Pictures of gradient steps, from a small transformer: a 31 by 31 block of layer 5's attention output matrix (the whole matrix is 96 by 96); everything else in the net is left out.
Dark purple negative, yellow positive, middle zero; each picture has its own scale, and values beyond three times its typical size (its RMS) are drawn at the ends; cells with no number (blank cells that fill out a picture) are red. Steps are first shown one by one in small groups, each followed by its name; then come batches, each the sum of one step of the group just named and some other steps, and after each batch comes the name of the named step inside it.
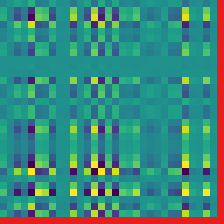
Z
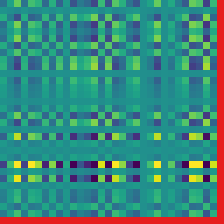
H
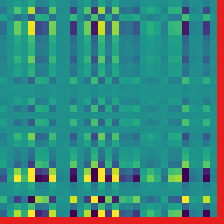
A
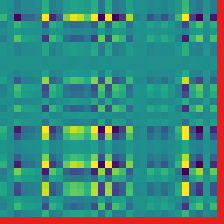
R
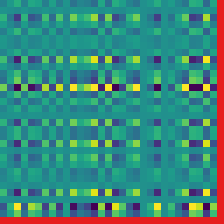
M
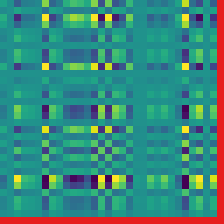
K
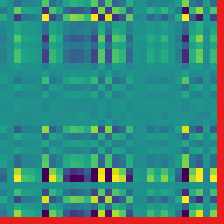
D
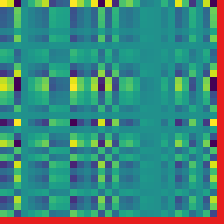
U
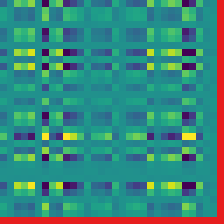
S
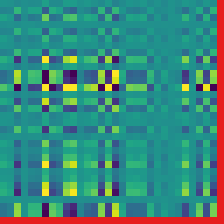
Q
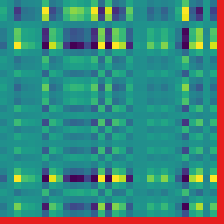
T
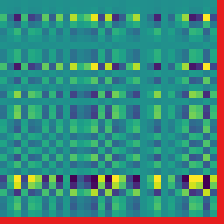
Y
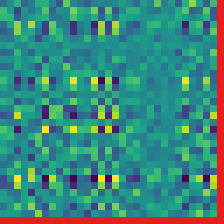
Z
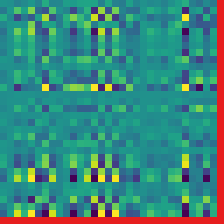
A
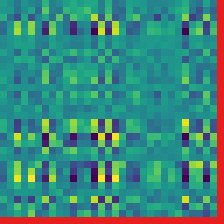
A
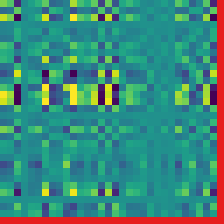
Q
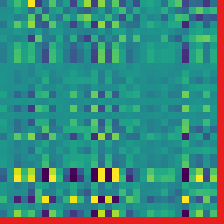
D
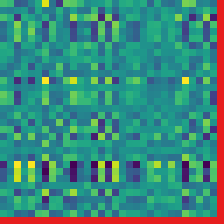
H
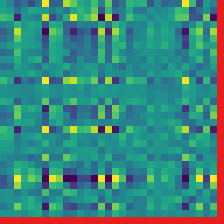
T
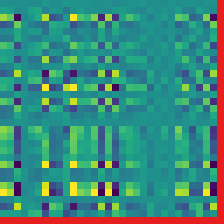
Q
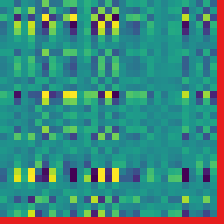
A
